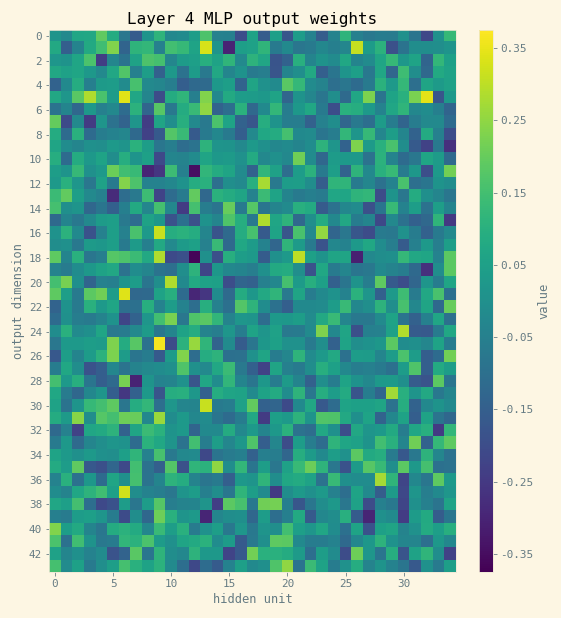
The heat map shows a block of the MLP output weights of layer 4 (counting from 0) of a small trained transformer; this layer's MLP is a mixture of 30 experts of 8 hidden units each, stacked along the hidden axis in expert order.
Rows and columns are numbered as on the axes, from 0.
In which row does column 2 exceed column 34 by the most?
31
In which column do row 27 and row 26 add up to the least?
32
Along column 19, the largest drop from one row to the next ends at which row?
39
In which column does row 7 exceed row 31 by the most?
18
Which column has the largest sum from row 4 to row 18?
7
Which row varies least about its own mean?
17
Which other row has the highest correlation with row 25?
6
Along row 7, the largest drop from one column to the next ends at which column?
1
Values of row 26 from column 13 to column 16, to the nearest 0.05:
0.1 0.1 -0.1 -0.1
